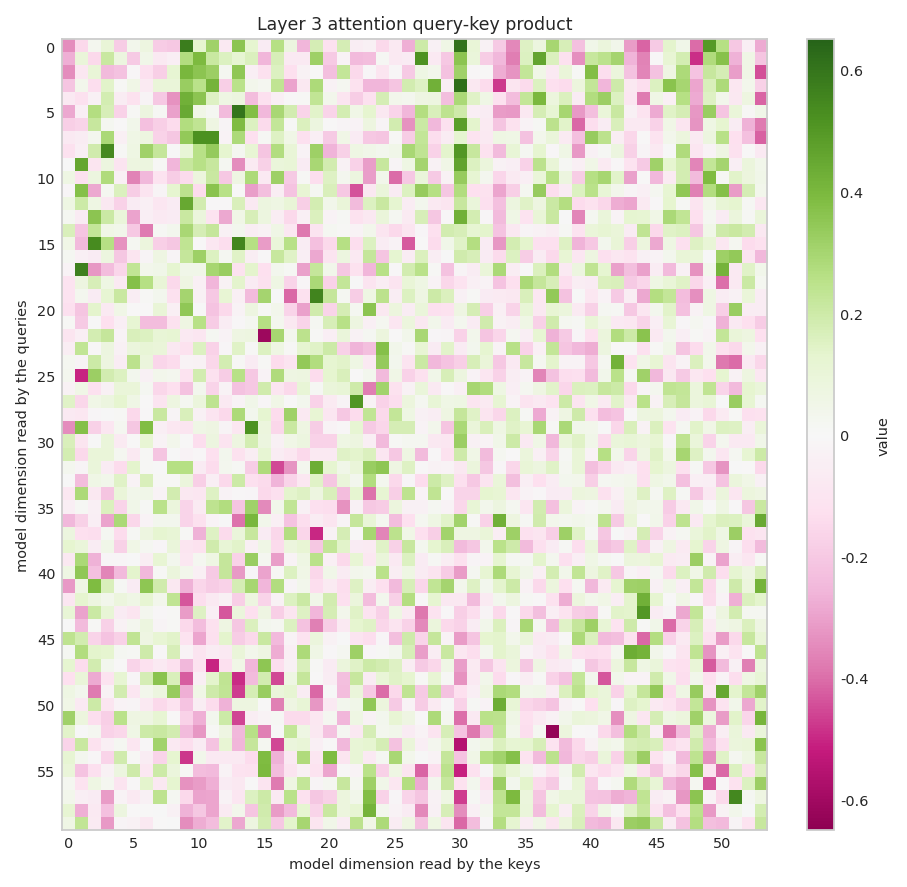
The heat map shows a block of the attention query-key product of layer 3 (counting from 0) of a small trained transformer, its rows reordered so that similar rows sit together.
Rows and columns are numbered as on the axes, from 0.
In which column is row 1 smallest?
48
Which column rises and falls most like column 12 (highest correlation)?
1
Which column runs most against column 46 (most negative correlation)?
33
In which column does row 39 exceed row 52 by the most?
37
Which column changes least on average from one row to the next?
34
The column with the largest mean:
14
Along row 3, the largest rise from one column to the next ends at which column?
30
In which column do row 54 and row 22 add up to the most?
44
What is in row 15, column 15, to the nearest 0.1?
-0.3
